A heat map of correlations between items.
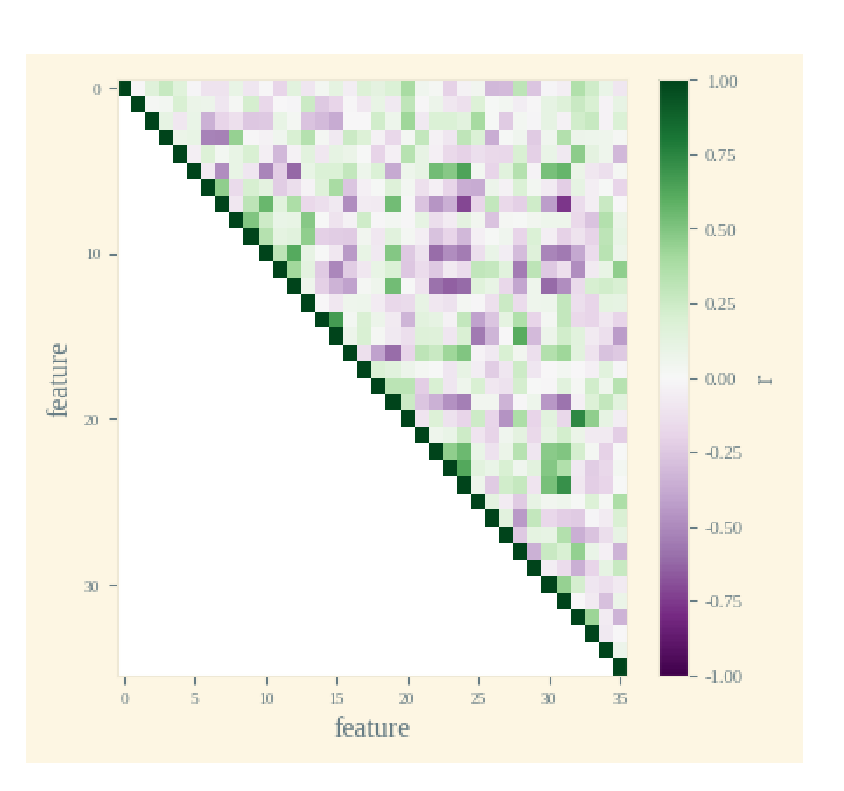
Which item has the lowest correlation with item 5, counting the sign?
12
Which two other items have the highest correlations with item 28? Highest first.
15, 32
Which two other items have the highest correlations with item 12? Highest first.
10, 19
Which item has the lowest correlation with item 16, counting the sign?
19
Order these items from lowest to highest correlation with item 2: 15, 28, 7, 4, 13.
15, 13, 7, 4, 28
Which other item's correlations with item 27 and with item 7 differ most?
31
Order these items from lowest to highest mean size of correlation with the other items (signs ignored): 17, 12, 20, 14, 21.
17, 21, 14, 20, 12
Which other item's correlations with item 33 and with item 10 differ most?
32
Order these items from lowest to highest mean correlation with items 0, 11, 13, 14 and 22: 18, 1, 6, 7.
7, 6, 1, 18
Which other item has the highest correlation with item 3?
8
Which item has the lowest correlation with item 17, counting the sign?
26
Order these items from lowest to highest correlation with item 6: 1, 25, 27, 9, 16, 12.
25, 16, 12, 27, 1, 9
